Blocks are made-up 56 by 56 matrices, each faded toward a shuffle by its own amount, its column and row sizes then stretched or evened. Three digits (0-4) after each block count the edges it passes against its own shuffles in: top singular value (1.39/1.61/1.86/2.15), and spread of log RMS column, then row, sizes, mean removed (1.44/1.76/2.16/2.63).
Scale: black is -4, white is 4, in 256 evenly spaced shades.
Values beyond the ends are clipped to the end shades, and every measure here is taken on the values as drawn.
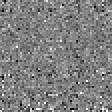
1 1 2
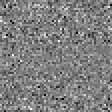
0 1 3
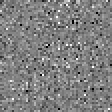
0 2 1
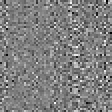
4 4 2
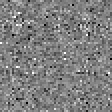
0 0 2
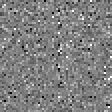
2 2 0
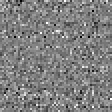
1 0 3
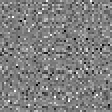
4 0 0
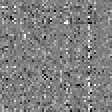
2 4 2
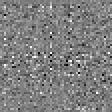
1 2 3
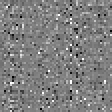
3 3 0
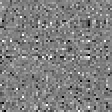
3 2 2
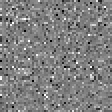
3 2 1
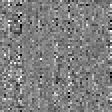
0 4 1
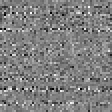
3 1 4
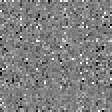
0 2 2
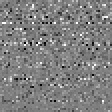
1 0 4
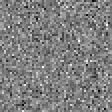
1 1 0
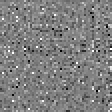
2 2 0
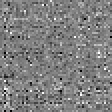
3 2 2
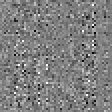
0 4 1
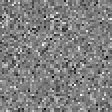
3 0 0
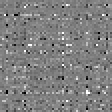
3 2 4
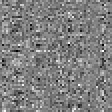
3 4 1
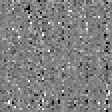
2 3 2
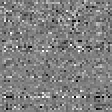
3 0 4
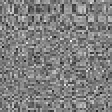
4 1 0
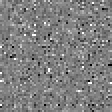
1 1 1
